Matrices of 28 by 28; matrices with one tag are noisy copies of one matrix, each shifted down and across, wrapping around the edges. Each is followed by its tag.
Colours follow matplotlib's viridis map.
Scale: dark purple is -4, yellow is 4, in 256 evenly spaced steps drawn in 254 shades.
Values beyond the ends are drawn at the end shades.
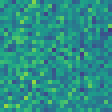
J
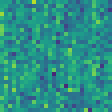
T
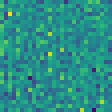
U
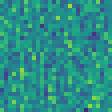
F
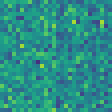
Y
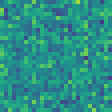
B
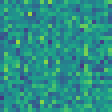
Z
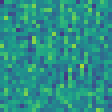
F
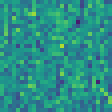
F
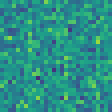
B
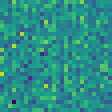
U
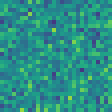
B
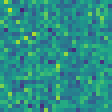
J
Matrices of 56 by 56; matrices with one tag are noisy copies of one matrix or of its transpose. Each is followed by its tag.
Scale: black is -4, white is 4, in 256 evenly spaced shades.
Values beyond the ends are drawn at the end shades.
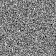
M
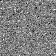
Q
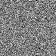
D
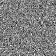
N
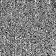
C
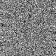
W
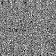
W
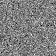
N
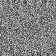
W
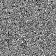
N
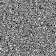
N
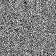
W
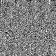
C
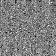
C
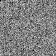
Q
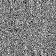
W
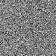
N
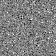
M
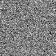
Q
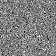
D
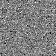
Q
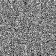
W
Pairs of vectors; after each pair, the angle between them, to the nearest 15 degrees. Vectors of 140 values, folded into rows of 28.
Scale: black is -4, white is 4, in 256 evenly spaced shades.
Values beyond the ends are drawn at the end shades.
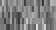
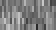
165 degrees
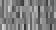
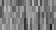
45 degrees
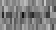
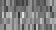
135 degrees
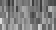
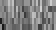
150 degrees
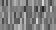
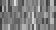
90 degrees
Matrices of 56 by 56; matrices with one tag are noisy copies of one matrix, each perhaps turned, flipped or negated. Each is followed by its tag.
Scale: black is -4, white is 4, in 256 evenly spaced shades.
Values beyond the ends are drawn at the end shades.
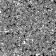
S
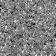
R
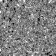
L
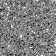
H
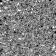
L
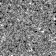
S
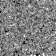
S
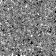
S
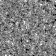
R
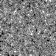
R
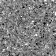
H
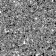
S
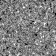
H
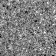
H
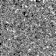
S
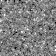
R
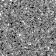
H
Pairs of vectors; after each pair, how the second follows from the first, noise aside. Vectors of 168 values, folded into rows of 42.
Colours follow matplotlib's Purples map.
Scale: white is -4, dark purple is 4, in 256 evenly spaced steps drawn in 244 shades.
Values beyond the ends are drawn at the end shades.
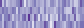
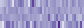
reversed, negated, partly zeroed.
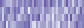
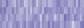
reversed, shrunk.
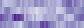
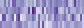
sign-scrambled.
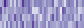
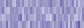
reversed, shrunk.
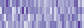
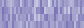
wrapped around, negated, shrunk.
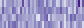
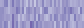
wrapped around, negated, shrunk.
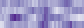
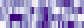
scaled up.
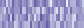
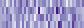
sign-scrambled.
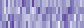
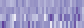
reversed, negated, partly zeroed.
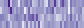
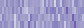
reversed, shrunk.
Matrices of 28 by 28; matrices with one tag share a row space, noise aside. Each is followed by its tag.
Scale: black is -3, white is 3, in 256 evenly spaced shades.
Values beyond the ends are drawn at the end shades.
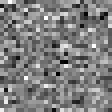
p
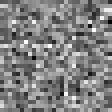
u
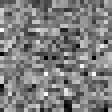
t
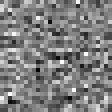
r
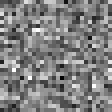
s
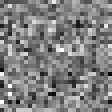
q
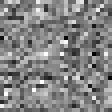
s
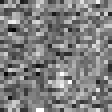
r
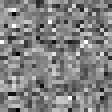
r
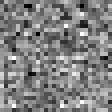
p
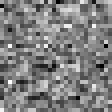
t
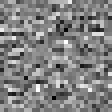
r
